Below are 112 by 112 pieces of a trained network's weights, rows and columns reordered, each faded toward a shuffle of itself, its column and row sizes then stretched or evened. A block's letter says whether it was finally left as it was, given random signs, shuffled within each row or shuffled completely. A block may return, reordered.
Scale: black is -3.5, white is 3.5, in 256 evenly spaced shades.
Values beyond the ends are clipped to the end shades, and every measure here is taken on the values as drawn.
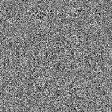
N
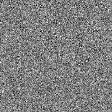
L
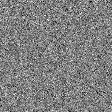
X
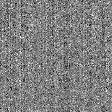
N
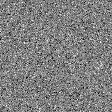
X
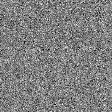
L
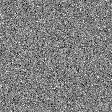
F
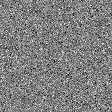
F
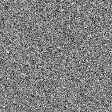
X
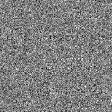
N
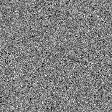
X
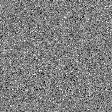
X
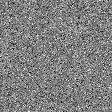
F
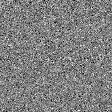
X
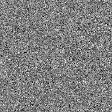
L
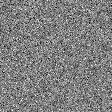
F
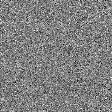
L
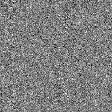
N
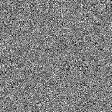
N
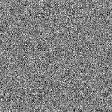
N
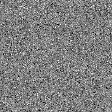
L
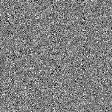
N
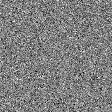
X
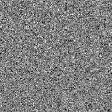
N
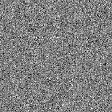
N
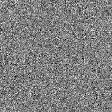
N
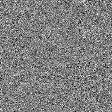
L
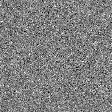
X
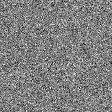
X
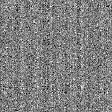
N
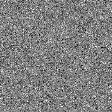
L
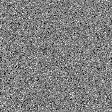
X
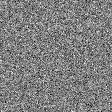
F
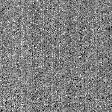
N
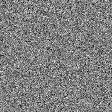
X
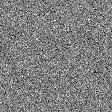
F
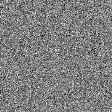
L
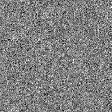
N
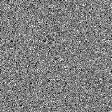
N
